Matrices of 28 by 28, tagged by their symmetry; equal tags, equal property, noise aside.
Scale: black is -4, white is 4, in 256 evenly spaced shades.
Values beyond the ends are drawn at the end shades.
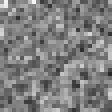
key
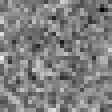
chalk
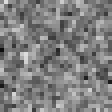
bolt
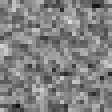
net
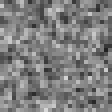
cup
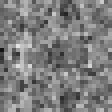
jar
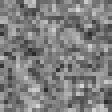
cup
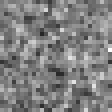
cup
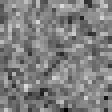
bolt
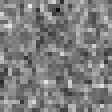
bolt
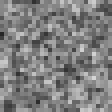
key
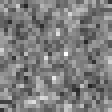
net
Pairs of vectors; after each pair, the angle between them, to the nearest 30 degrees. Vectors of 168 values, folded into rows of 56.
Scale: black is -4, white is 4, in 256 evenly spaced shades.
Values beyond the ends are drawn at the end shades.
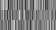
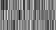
150 degrees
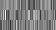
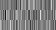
150 degrees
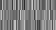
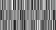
150 degrees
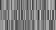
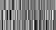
120 degrees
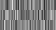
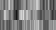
90 degrees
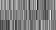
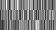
60 degrees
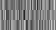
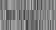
30 degrees
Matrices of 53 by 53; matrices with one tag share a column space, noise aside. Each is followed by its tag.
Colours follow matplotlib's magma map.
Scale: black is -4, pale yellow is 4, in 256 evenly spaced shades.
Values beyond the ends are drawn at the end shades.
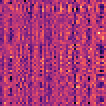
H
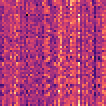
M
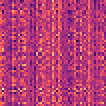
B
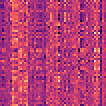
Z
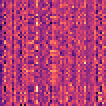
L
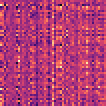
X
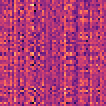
B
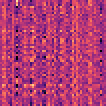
M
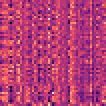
L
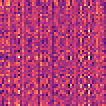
M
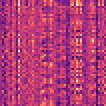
M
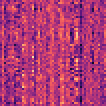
H
